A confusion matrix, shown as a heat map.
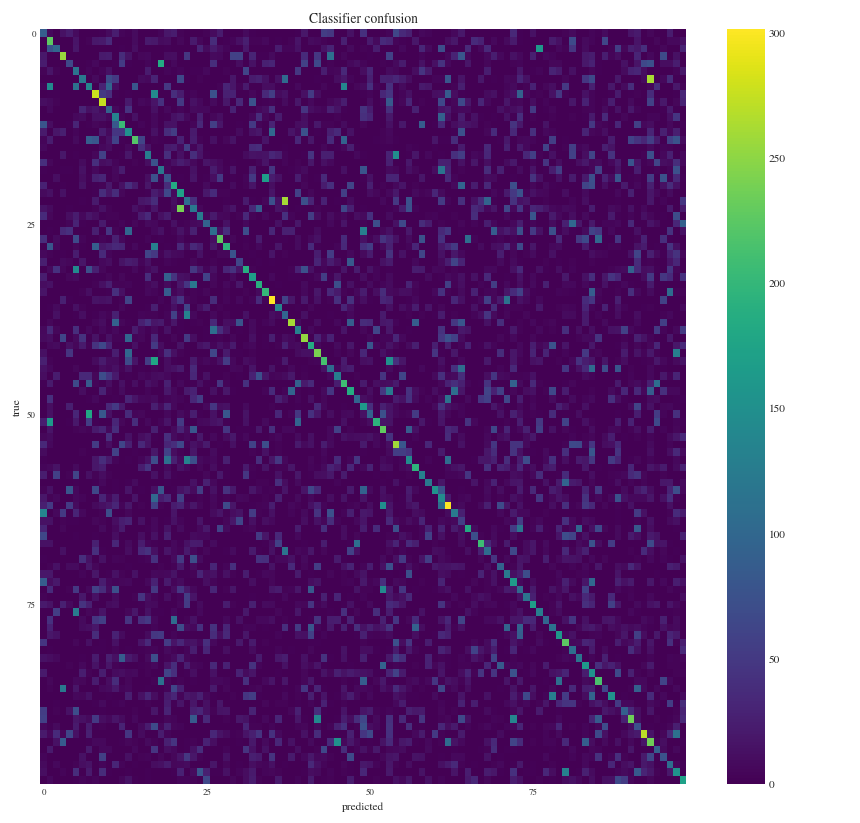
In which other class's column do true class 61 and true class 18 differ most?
17
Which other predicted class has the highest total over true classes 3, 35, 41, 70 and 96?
53
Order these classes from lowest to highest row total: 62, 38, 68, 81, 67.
81, 68, 67, 38, 62
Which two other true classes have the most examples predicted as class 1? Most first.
51, 7
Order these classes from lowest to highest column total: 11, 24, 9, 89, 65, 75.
89, 65, 24, 75, 11, 9
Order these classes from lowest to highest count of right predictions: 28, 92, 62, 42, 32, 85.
32, 28, 85, 42, 92, 62
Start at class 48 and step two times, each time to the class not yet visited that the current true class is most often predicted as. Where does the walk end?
52
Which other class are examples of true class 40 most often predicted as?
13
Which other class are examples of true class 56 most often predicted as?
22
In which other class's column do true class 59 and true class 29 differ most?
80
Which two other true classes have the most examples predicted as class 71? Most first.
35, 78
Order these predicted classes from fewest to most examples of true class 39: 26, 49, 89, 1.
49, 1, 89, 26
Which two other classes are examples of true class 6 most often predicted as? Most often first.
93, 37
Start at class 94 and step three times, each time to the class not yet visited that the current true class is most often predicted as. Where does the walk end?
90
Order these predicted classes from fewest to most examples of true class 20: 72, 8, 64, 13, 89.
8, 89, 13, 72, 64
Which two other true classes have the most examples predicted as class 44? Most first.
3, 63
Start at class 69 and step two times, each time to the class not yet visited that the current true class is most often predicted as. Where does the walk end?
21
